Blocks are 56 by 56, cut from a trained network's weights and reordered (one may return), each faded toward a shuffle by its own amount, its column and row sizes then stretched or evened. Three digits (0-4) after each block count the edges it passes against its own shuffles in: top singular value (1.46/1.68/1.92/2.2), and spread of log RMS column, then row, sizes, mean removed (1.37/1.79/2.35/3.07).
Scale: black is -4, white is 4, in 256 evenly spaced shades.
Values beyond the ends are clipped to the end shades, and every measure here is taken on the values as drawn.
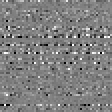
0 0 4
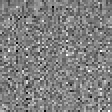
2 1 1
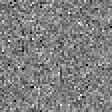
0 1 0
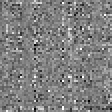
1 3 3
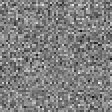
3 0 1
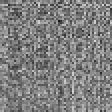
4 1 2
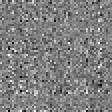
1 3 3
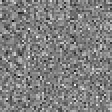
2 1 0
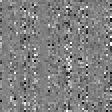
0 4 0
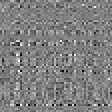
4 2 4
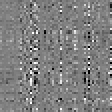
4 4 2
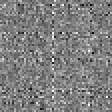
3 2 3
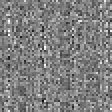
2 2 1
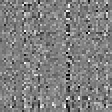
4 3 2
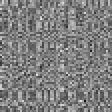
4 1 1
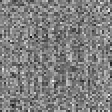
3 0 1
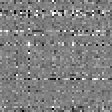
1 2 4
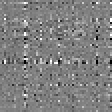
3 3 3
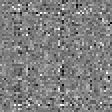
3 2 2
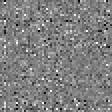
0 2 1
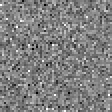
1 0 0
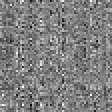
2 3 1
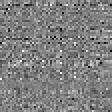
3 0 3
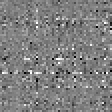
2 3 3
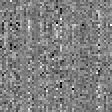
1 3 0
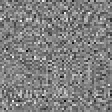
3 0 2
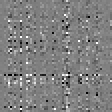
3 4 2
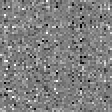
1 2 1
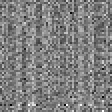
4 1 1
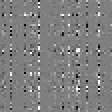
2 4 3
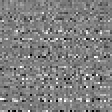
3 1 4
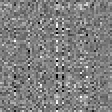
3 3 1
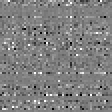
1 2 4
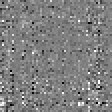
0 3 2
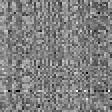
4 0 2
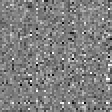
1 3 2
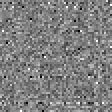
1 0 2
